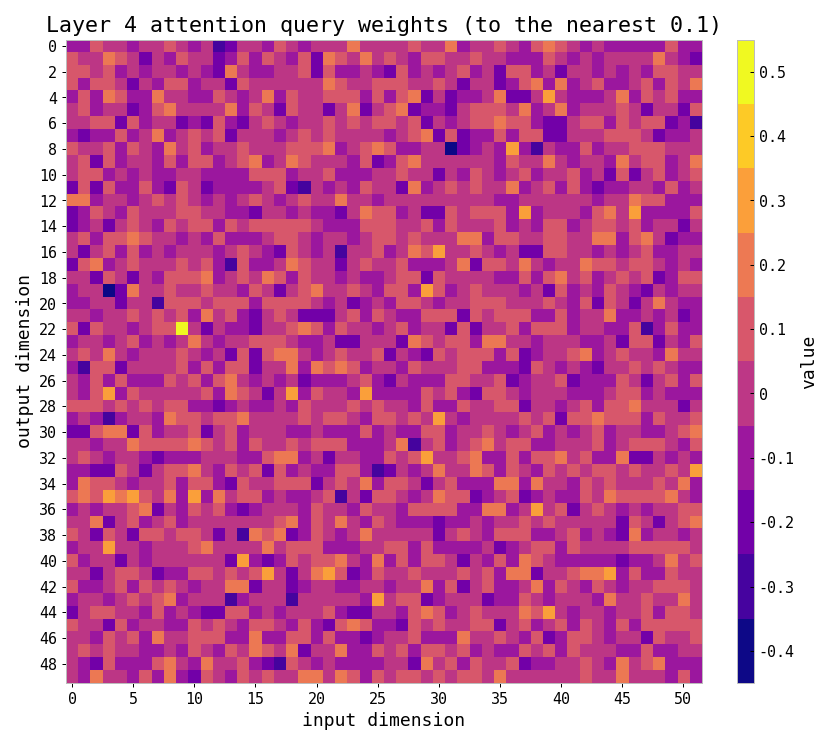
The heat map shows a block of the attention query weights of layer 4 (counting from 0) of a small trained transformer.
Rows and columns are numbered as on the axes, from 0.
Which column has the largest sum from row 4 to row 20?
28
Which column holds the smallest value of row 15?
49
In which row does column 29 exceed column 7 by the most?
32
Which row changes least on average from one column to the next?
12
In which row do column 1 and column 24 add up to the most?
34
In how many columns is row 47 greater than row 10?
20
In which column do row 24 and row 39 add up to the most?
3
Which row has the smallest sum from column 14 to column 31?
26
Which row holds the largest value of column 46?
13
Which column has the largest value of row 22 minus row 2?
9
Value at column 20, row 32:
0
